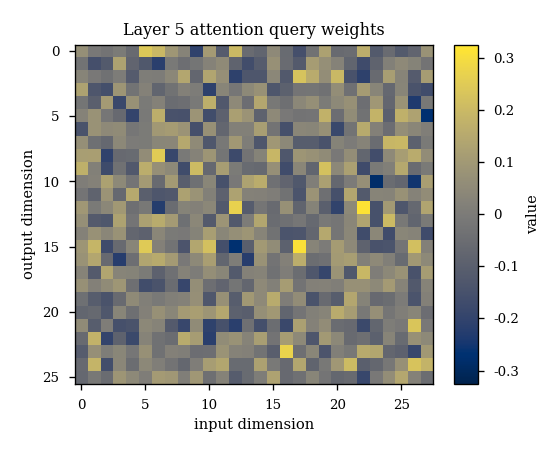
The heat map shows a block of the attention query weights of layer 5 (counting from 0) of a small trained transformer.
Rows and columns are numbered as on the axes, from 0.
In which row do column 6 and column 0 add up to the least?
1
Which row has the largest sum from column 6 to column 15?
20
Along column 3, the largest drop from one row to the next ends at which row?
4
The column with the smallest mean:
2
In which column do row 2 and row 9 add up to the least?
22
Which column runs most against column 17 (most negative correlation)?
12
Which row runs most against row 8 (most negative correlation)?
23
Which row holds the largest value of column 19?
9
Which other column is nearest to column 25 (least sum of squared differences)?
15
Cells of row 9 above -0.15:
24
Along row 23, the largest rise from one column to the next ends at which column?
16
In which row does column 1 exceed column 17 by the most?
14
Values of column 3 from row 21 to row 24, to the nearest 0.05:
-0.15 -0.1 0.05 0.05
